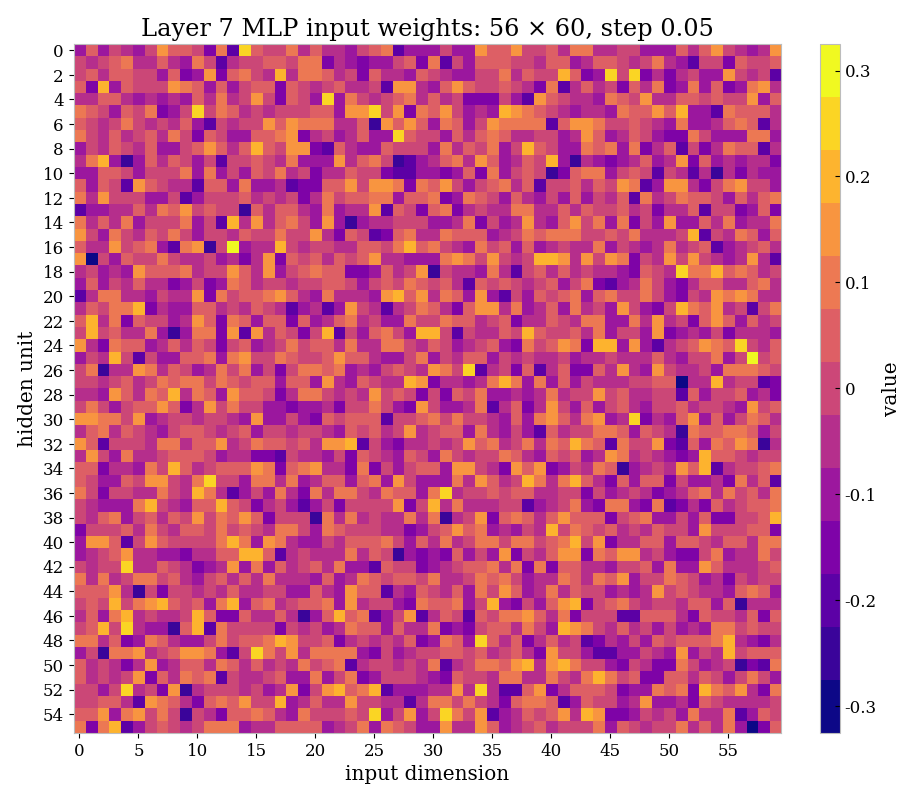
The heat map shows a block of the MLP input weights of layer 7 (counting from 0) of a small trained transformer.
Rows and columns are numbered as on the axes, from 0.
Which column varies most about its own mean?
51
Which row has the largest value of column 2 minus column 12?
9
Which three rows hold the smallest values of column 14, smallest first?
13, 23, 17
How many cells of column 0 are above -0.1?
45
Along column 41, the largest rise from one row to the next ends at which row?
54
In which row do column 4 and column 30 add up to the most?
47
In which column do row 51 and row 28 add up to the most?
44
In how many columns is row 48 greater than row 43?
21
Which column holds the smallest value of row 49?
2
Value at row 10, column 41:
-0.15
